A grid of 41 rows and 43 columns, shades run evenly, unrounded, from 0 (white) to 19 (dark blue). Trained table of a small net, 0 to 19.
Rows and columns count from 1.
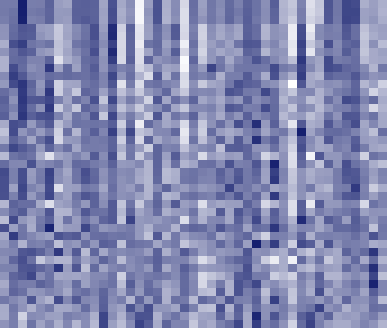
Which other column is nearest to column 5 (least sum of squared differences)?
22
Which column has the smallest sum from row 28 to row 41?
33
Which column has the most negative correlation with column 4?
25
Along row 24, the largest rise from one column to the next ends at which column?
3
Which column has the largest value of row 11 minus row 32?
34
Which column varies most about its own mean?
21
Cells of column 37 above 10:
22
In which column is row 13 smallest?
17
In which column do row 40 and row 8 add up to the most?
29
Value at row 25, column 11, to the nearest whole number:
13
